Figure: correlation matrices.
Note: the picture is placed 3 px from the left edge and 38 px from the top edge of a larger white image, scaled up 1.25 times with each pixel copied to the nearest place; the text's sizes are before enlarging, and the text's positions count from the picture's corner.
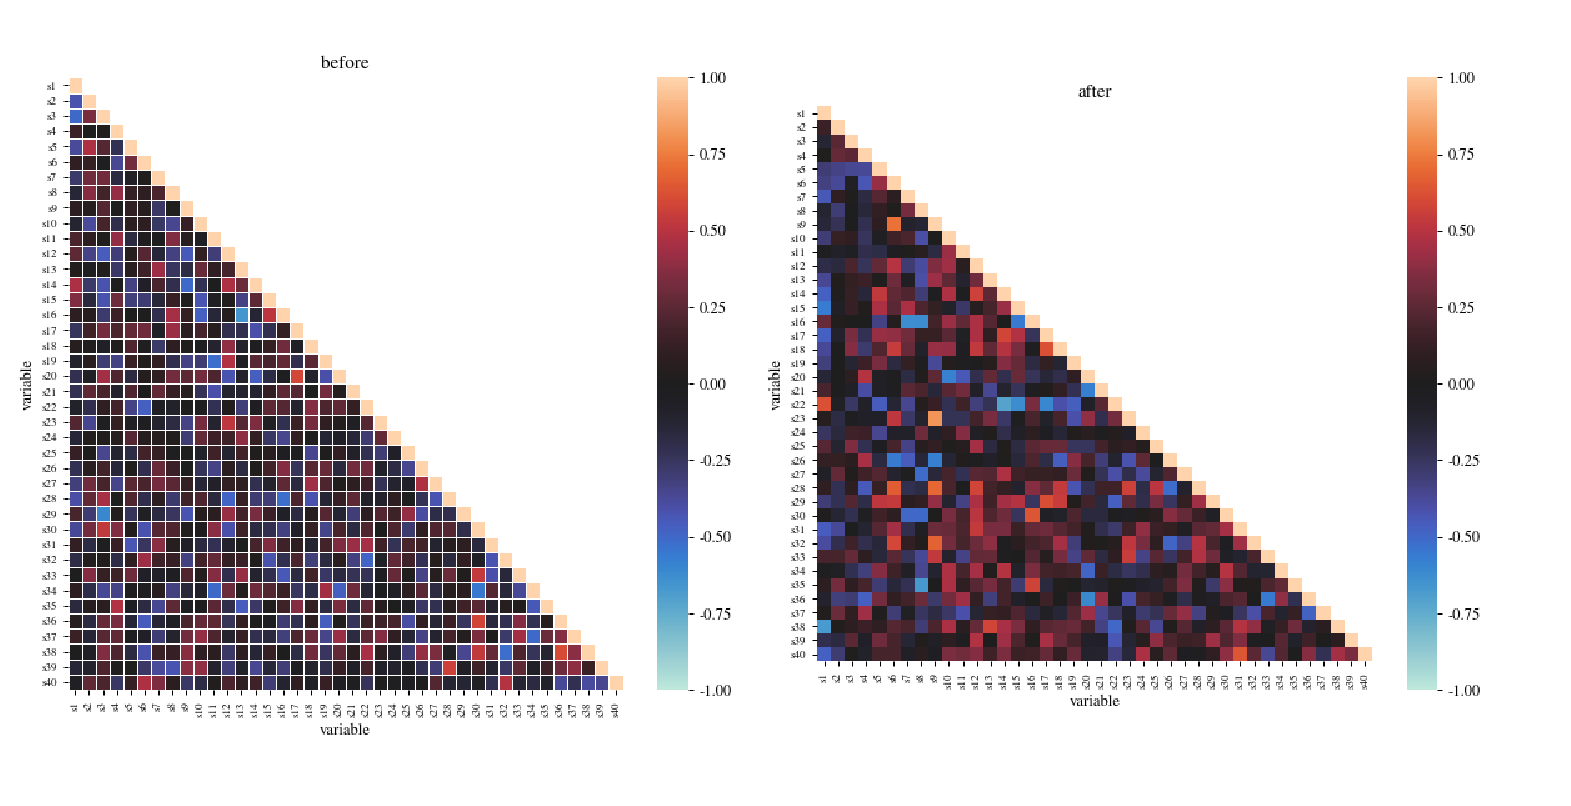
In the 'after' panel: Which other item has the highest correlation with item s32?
s9
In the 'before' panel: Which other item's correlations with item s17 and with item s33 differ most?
s20
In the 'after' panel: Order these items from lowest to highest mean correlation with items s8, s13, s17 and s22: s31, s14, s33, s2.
s2, s14, s33, s31
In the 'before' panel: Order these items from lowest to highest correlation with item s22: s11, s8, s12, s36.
s11, s8, s12, s36
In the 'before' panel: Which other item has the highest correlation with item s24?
s13
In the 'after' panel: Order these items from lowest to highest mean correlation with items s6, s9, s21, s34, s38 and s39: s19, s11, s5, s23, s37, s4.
s4, s37, s19, s11, s23, s5
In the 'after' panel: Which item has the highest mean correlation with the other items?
s12
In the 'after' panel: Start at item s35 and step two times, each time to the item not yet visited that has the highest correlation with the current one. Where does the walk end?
s30
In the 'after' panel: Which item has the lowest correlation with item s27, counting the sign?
s8
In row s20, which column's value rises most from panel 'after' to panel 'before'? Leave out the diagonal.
s10
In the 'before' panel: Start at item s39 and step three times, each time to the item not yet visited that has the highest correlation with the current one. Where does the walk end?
s30
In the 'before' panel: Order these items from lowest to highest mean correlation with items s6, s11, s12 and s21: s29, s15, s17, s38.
s38, s15, s29, s17
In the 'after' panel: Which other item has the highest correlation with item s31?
s40
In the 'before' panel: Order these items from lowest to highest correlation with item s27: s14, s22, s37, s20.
s14, s37, s20, s22
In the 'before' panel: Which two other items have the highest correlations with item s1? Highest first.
s14, s15
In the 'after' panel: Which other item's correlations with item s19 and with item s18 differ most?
s28
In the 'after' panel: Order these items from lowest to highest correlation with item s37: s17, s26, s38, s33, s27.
s17, s38, s33, s26, s27
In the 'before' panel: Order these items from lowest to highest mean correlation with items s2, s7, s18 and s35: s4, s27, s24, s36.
s36, s24, s4, s27
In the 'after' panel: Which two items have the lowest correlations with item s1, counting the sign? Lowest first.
s38, s15
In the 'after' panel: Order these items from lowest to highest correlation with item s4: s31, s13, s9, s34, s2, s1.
s34, s9, s31, s1, s13, s2
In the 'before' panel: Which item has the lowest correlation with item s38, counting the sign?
s32
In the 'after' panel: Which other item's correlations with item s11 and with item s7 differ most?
s16
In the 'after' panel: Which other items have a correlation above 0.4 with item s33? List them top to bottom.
s9, s23, s28
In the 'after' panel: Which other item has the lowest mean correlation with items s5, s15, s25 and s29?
s22
